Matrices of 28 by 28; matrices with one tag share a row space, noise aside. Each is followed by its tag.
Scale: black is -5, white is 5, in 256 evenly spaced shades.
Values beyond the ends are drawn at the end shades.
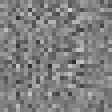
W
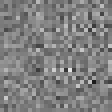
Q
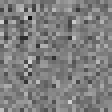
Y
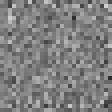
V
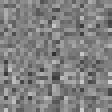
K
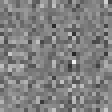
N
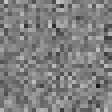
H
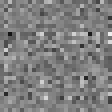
K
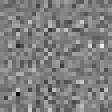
W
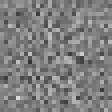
W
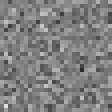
K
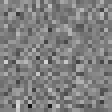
W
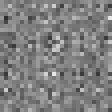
K
